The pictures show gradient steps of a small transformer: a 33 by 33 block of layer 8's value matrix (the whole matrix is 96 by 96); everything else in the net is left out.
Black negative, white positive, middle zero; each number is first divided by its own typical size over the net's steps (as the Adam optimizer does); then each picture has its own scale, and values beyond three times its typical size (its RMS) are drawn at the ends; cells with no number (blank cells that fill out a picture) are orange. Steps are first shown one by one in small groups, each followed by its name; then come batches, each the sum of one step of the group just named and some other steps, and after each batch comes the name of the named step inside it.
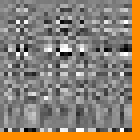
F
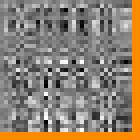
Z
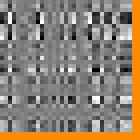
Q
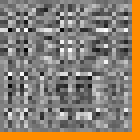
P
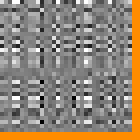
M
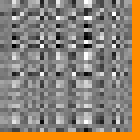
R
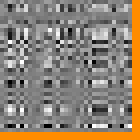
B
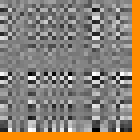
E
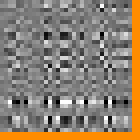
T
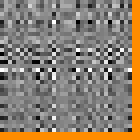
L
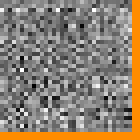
Z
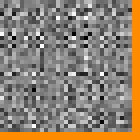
R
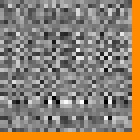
T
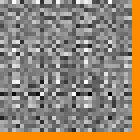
M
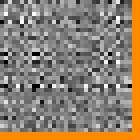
L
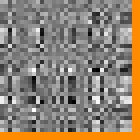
Q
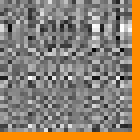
E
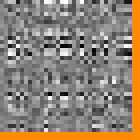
B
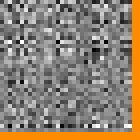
B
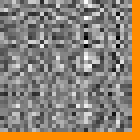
R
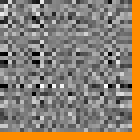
L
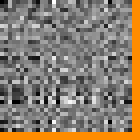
T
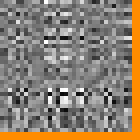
T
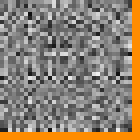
E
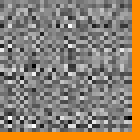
L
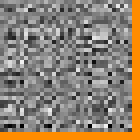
B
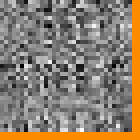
Z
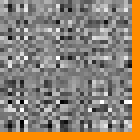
B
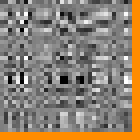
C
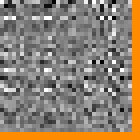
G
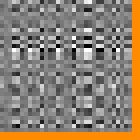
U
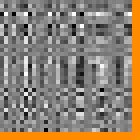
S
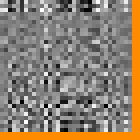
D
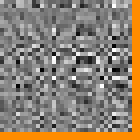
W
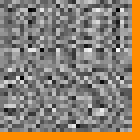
U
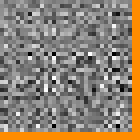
W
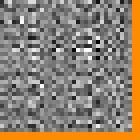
U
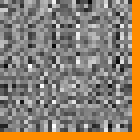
D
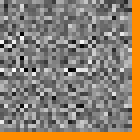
G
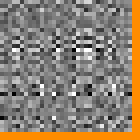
U
